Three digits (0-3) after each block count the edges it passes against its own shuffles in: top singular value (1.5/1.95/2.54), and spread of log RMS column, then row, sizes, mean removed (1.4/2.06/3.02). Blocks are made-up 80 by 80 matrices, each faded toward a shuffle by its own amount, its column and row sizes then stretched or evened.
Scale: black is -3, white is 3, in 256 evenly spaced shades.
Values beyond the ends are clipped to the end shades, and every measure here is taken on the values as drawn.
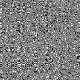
2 1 0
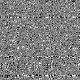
2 1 2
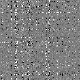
0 3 2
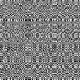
3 0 3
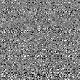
2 0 2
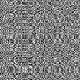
3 1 0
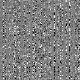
2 3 1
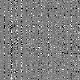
1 3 2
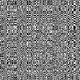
3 3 1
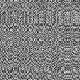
3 0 2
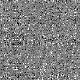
1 2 2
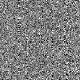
1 2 0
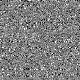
0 0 2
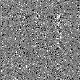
1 2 0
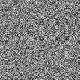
2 0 0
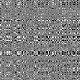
3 2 3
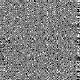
2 2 0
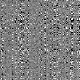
2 3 2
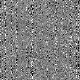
0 3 0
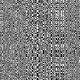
3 3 0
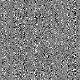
1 3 1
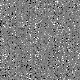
0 2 0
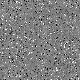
0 1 0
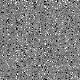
0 2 1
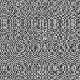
3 0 2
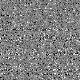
1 0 2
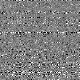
2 1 3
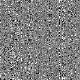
0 3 1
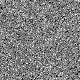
0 0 0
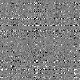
2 2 3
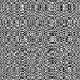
3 2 0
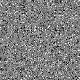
1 0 1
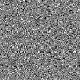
2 0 1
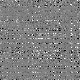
0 2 3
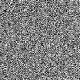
2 0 1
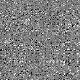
2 1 2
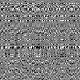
3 0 3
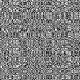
3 0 1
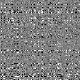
2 2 3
